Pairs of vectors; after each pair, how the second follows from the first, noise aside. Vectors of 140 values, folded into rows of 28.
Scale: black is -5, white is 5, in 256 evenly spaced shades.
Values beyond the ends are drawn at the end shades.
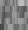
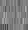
reversed, negated, partly zeroed.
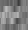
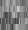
wrapped around, negated.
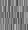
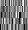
wrapped around, negated, scaled up.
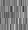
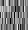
wrapped around, negated, scaled up.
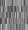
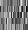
reversed, scaled up.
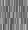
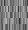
negated.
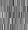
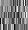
reversed, scaled up.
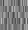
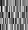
reversed, negated, scaled up.
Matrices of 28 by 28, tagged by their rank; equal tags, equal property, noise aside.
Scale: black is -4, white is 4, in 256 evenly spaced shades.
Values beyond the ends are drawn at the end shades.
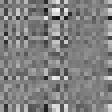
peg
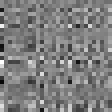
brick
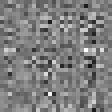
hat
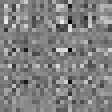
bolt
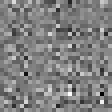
hat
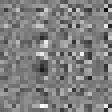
bolt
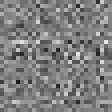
hat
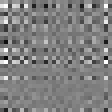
peg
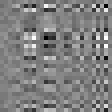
peg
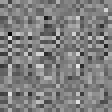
brick
